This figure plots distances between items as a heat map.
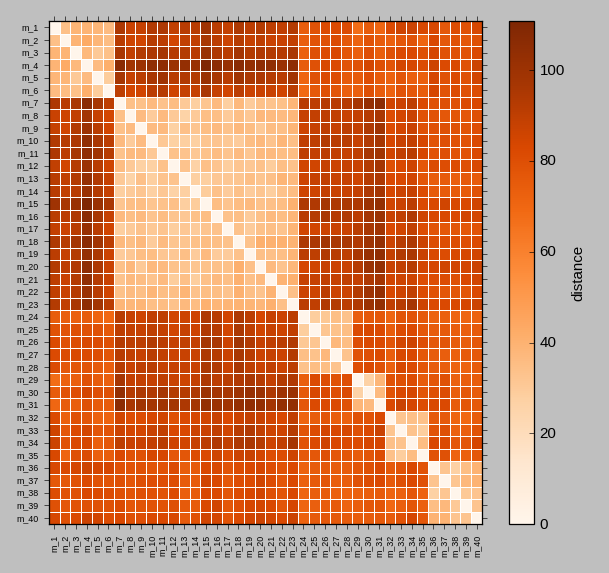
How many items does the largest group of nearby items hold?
17
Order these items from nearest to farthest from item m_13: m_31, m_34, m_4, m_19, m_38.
m_19, m_38, m_34, m_31, m_4
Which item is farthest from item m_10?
m_4
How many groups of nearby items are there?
6
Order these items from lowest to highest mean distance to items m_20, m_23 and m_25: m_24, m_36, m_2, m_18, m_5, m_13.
m_13, m_18, m_24, m_36, m_2, m_5
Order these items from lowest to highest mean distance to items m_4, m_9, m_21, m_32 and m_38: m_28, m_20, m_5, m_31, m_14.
m_14, m_20, m_5, m_28, m_31
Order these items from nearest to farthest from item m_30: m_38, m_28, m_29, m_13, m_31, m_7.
m_29, m_31, m_38, m_28, m_13, m_7
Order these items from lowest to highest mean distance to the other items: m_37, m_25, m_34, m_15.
m_15, m_37, m_25, m_34
